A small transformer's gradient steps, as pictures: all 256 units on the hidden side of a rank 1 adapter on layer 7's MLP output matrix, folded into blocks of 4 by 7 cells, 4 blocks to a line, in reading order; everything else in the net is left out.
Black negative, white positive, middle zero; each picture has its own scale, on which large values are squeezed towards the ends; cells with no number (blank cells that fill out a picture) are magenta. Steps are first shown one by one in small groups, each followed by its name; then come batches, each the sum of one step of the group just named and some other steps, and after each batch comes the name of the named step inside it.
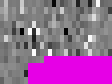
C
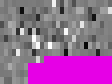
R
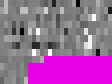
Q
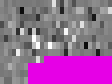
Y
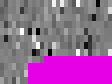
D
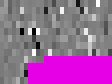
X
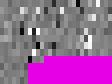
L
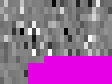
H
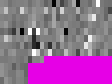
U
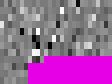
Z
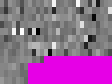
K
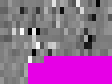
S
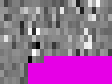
L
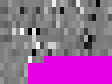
S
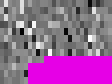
H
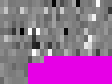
U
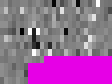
U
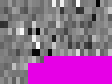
D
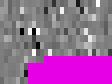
X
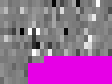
U
